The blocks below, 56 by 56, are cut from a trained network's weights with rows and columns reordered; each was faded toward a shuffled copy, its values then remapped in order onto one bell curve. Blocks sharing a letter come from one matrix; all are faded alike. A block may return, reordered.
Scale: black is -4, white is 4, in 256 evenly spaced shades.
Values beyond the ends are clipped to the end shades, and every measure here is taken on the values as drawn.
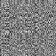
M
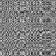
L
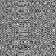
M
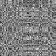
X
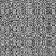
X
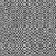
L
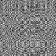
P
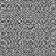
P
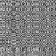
L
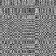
L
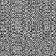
M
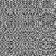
P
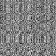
X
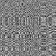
L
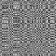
L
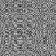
P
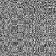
M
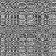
L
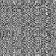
M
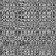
L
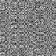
X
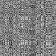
M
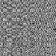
X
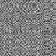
X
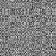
X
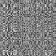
M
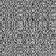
X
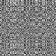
L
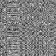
X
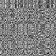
M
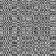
L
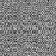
P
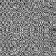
X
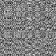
M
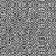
X
